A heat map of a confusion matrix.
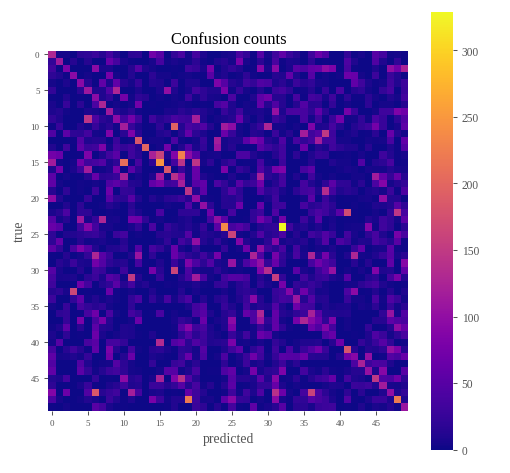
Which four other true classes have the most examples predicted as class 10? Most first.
15, 17, 45, 6
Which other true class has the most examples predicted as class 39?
30
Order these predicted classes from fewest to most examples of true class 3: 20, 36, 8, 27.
20, 27, 36, 8
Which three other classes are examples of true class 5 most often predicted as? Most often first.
9, 16, 24
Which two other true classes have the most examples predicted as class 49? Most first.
2, 29
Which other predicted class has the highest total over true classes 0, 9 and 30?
17
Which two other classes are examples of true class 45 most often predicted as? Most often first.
18, 15
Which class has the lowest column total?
13
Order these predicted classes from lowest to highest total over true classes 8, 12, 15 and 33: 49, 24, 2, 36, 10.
2, 24, 36, 49, 10
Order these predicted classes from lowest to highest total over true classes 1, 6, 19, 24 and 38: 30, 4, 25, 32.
4, 30, 25, 32
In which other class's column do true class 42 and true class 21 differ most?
44
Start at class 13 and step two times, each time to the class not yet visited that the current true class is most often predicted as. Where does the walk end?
7
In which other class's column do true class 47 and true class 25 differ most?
6
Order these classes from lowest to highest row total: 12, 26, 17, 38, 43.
43, 26, 38, 12, 17
